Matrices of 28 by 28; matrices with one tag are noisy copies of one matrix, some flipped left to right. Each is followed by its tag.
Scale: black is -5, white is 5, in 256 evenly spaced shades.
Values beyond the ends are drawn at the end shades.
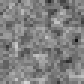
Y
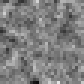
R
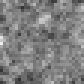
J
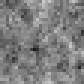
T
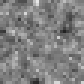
R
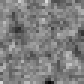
R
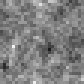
T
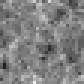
T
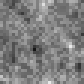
T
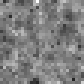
R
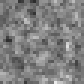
Y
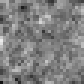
J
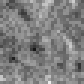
T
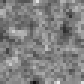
R
